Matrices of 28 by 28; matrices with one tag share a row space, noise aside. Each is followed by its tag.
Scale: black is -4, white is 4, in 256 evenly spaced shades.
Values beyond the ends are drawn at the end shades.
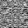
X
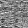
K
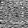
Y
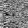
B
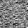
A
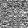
X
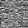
K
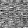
K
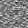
A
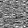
A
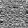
Y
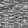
K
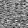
A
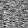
B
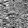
B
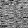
K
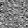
Y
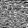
X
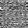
Y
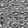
Y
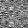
K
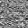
Y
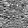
B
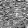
A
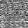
Y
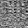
X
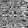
X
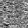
B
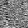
B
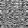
Y
